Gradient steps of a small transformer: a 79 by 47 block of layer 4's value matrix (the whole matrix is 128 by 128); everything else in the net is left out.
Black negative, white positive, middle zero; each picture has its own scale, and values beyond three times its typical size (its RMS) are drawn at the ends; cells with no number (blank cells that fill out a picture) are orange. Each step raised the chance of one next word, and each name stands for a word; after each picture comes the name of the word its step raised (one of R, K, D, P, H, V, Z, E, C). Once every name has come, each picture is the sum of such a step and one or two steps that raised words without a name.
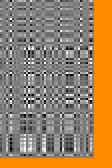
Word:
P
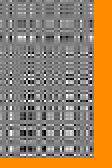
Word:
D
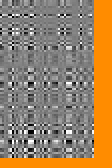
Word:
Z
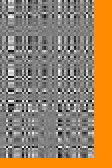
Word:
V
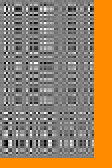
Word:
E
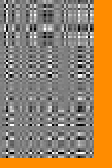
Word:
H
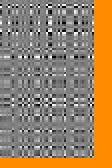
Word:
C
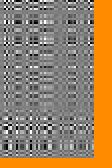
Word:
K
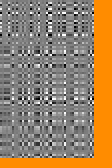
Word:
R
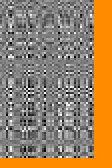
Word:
C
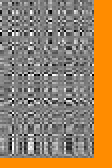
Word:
P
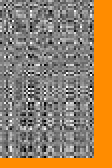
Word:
C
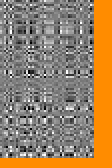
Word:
V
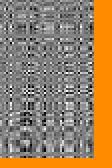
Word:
E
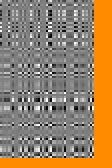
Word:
H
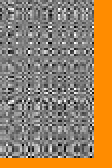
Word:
R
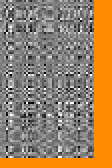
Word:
C
